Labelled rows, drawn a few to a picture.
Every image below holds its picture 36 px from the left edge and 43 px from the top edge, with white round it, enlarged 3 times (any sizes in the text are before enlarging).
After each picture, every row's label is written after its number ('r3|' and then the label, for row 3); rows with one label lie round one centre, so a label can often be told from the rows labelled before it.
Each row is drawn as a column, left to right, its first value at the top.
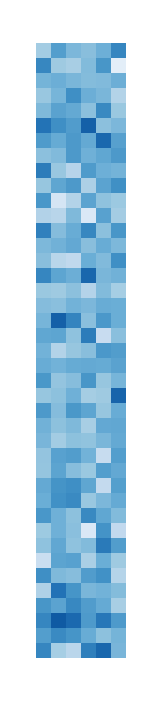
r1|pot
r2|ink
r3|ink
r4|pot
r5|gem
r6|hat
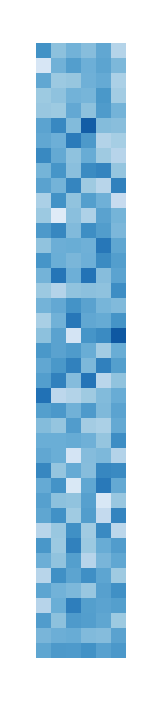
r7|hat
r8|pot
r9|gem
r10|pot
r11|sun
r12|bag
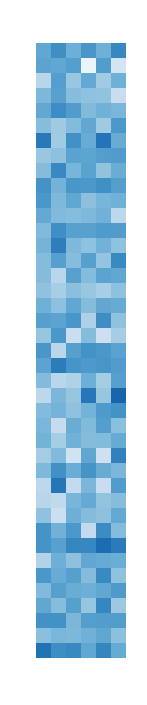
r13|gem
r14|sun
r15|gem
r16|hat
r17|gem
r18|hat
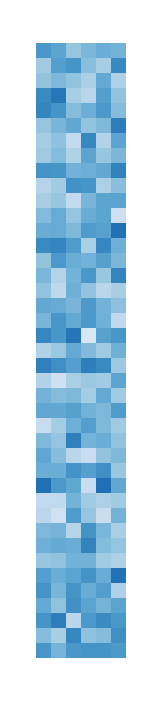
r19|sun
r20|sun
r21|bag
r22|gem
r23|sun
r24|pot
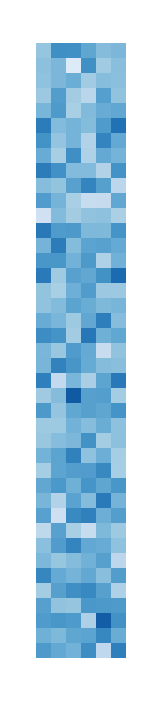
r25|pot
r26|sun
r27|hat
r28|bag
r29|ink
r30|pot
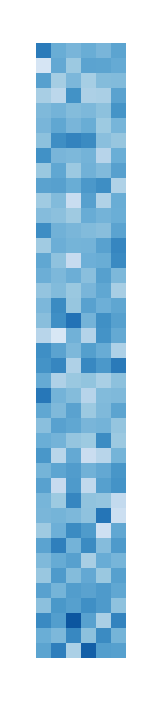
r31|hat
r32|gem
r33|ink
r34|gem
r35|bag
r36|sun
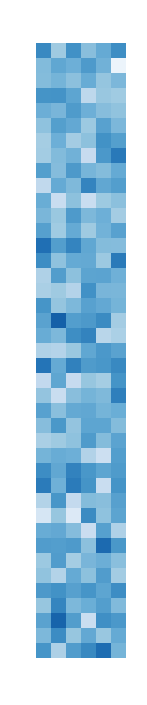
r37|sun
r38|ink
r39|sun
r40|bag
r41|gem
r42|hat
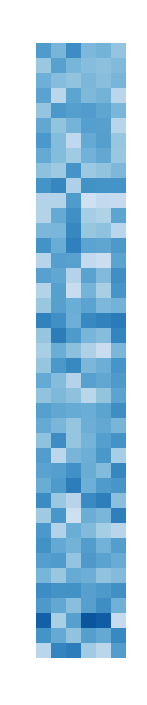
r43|ink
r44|bag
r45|sun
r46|ink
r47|ink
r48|bag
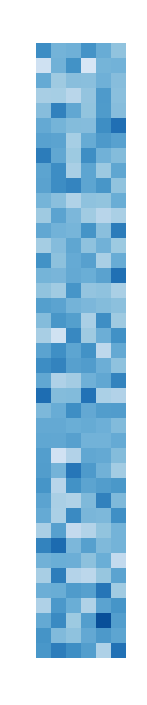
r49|hat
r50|gem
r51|bag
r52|hat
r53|ink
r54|pot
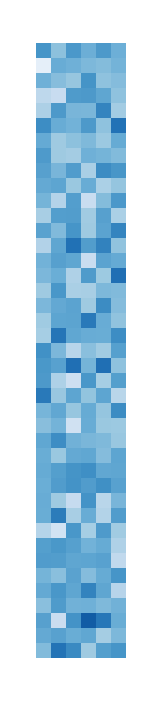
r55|hat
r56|bag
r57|sun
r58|ink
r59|sun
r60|pot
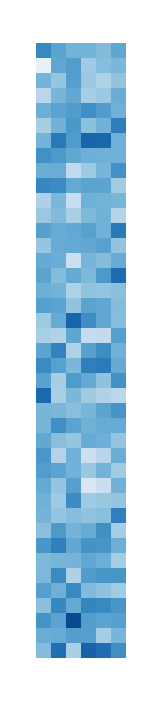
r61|hat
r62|gem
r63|ink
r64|gem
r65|gem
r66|pot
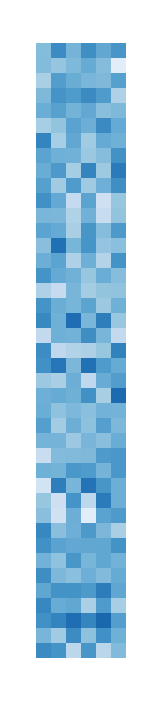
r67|gem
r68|sun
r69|ink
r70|sun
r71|ink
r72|hat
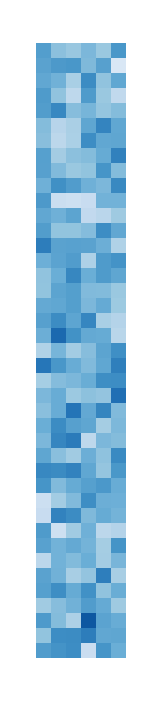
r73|sun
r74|bag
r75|bag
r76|ink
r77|pot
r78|hat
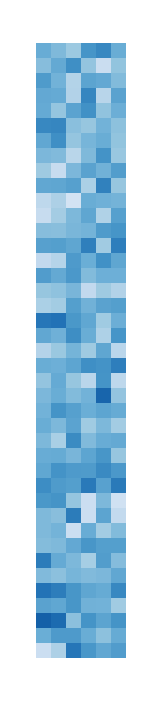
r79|ink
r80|ink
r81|bag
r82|sun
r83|hat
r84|sun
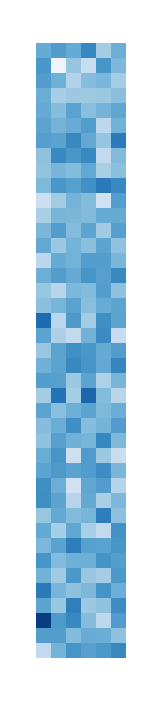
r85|ink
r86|hat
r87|gem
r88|hat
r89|bag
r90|gem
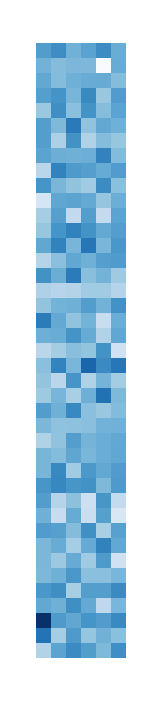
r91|ink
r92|sun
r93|pot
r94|sun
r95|hat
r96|sun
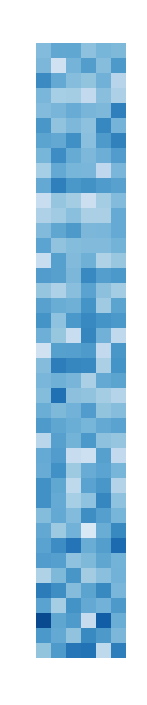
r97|ink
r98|hat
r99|gem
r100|bag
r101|ink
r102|gem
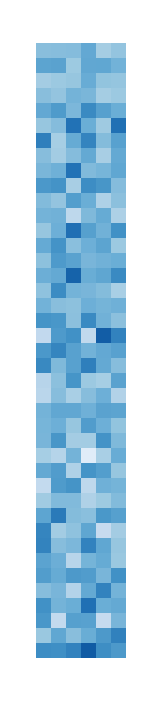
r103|gem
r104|bag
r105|pot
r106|gem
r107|bag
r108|pot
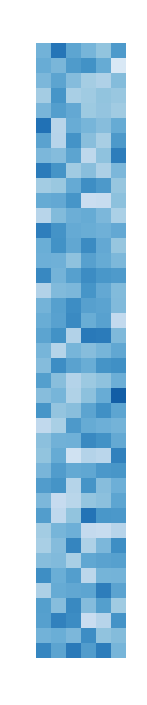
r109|pot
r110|sun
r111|gem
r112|bag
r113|bag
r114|hat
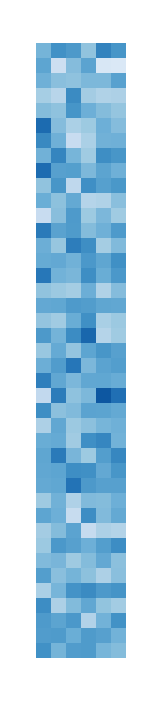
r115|pot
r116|hat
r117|sun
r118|bag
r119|hat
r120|hat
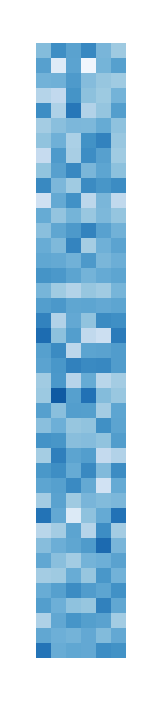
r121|bag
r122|hat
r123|sun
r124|hat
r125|gem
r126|bag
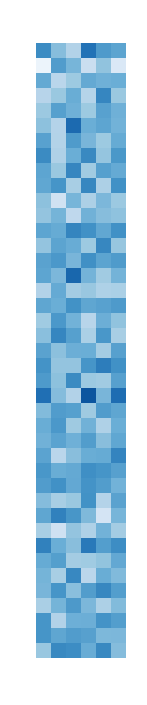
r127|hat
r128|bag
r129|pot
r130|hat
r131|sun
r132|hat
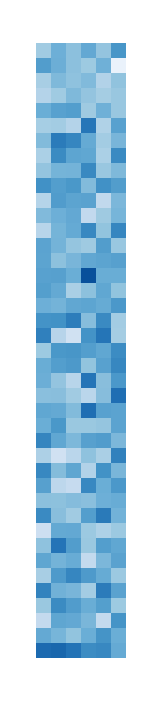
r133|bag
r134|gem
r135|gem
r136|pot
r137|bag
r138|hat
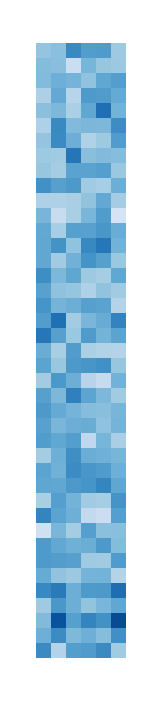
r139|bag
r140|ink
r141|hat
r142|sun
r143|sun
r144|ink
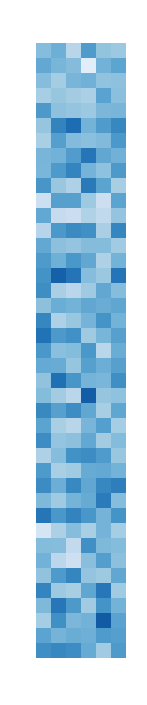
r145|bag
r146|pot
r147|pot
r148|hat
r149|ink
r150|pot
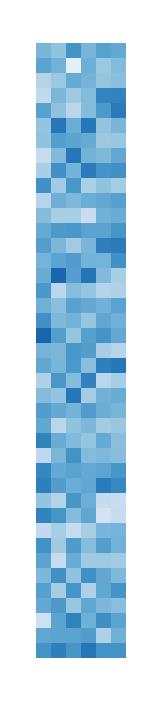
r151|bag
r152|pot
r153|hat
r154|pot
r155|sun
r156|sun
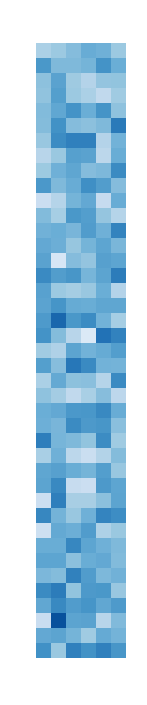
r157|bag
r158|ink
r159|gem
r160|gem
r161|bag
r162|pot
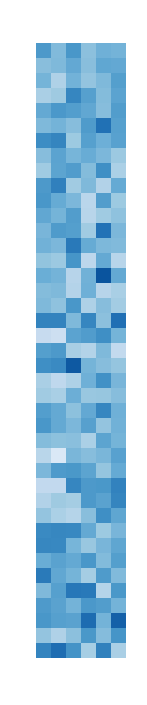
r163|gem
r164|gem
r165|sun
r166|ink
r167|pot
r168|ink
